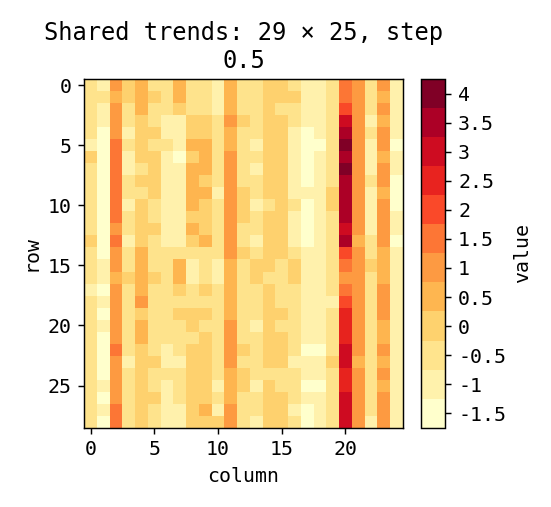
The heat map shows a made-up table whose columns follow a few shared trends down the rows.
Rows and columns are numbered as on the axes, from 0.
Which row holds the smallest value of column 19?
18
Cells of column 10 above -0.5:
1
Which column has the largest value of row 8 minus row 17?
20
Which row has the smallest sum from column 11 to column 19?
5
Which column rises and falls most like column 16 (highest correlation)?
7
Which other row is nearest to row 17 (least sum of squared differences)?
2
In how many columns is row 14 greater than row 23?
7
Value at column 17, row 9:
-1
